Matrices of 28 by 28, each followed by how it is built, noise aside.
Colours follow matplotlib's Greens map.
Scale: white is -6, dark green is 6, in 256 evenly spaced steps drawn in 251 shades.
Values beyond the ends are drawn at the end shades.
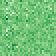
uneven columns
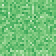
repeating columns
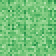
blocks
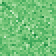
diagonal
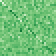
diagonal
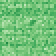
blocks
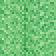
repeating rows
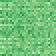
blocks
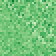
upper triangular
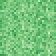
repeating rows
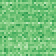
blocks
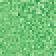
upper triangular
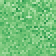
upper triangular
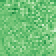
upper triangular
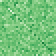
diagonal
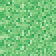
repeating rows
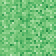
repeating rows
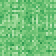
blocks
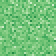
repeating columns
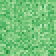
blocks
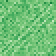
Hankel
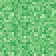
repeating rows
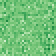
uneven columns
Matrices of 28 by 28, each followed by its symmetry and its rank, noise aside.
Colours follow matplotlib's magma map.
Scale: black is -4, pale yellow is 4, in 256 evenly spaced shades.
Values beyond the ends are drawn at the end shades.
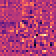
antisymmetric, rank six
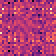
antisymmetric, rank four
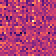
antisymmetric, rank four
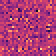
no symmetry, rank six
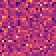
antisymmetric, rank six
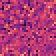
symmetric, rank eight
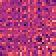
symmetric, rank four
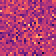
no symmetry, rank eight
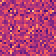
symmetric, rank six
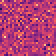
symmetric, rank eight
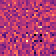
no symmetry, rank four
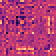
symmetric, rank four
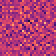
no symmetry, rank four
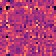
no symmetry, rank four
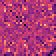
symmetric, rank six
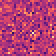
symmetric, rank six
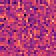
no symmetry, rank eight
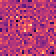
symmetric, rank four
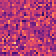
antisymmetric, rank eight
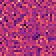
symmetric, rank eight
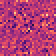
no symmetry, rank eight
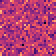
symmetric, rank eight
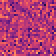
no symmetry, rank eight
